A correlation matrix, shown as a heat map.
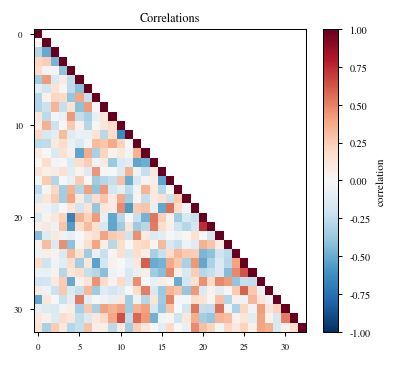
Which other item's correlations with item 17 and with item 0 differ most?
8
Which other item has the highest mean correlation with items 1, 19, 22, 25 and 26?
16
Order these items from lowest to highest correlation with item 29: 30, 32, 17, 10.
32, 17, 10, 30
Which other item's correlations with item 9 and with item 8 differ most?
6
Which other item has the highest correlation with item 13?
25
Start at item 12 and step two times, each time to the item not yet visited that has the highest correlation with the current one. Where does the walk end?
10
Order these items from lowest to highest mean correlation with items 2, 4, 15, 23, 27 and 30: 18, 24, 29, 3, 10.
24, 29, 3, 18, 10
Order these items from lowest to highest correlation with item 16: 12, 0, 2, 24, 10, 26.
2, 12, 0, 24, 10, 26
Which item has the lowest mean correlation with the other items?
11
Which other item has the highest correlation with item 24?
26
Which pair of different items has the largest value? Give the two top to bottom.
20, 21
